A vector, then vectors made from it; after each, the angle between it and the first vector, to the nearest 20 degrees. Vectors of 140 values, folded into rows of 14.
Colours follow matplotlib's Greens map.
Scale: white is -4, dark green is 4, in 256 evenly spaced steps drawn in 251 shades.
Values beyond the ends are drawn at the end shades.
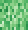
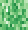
120 degrees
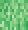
20 degrees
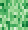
60 degrees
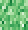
80 degrees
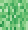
160 degrees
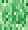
100 degrees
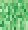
160 degrees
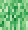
160 degrees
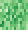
160 degrees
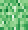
40 degrees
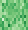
100 degrees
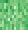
40 degrees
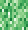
60 degrees
